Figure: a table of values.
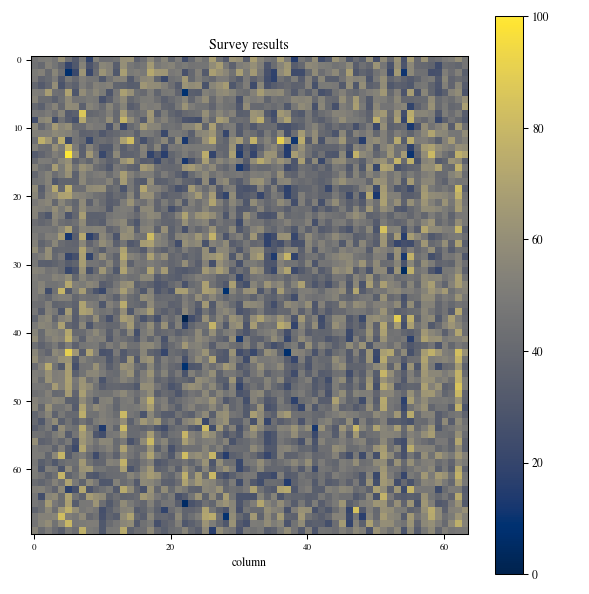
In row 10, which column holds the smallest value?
55
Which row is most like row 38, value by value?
15
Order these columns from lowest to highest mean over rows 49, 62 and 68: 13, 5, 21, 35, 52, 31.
31, 21, 35, 13, 52, 5
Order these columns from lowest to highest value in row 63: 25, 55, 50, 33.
33, 25, 50, 55
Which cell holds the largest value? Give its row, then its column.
14, 5
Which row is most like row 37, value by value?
60
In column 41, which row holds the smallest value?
54
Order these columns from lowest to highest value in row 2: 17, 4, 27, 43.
4, 43, 27, 17
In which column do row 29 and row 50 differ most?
37
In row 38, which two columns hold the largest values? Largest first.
53, 55
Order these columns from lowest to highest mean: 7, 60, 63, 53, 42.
42, 63, 60, 53, 7
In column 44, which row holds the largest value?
50
